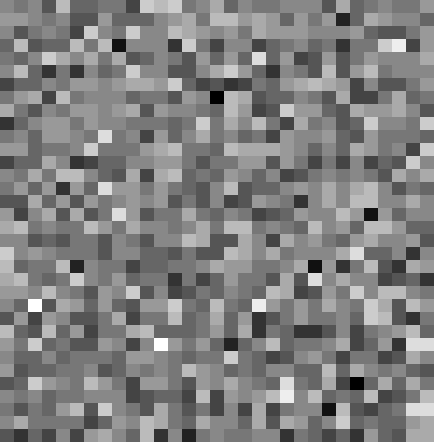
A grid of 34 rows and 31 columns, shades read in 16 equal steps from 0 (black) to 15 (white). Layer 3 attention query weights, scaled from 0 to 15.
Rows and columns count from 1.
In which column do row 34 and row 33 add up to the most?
11
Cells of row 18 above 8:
13
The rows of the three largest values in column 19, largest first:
24, 5, 10
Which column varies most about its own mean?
26
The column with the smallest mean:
20
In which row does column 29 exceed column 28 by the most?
14
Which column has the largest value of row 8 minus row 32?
18
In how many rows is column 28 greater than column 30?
14
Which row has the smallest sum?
34
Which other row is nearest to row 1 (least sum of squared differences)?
33
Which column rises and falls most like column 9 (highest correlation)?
25
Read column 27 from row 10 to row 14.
12 9 9 4 7
